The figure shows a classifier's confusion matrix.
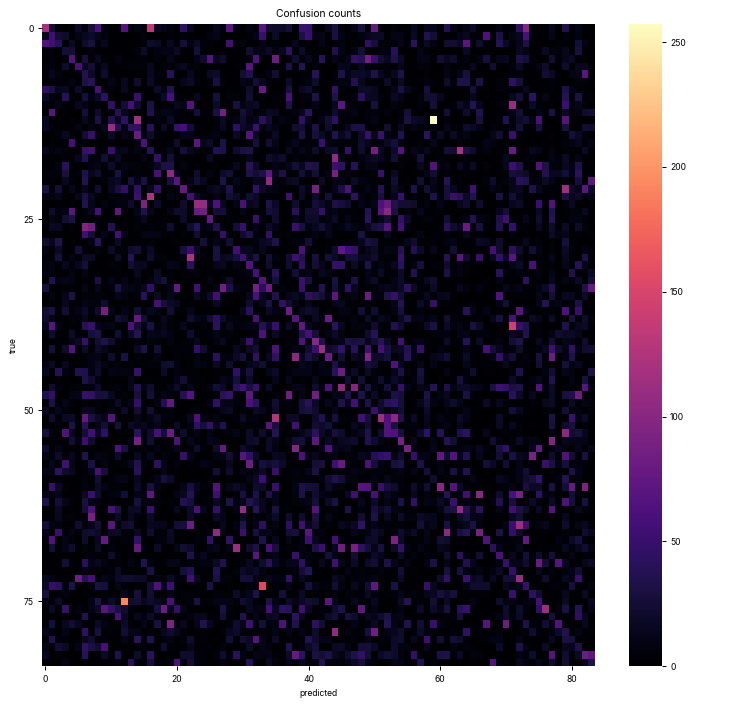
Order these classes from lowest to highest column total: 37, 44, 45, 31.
37, 45, 31, 44
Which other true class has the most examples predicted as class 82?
60
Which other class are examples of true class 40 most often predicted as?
33
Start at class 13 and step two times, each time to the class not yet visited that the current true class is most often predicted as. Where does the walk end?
71
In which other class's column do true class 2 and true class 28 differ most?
64
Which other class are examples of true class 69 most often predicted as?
32
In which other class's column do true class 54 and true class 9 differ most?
77
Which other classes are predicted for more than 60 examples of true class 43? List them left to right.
38, 49, 77
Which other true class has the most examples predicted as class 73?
0
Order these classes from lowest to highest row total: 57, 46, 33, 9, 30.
46, 33, 9, 57, 30
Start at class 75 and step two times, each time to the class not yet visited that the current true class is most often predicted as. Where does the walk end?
59
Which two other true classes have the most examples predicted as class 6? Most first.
26, 51
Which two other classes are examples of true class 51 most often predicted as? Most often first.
35, 53
